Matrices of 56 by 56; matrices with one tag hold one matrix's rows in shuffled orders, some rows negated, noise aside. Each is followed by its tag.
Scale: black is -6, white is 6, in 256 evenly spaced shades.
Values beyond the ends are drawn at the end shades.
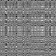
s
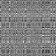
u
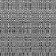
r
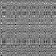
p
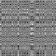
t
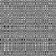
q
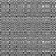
u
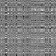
s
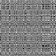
u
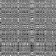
t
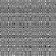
r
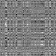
s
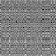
u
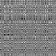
q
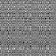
r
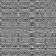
t
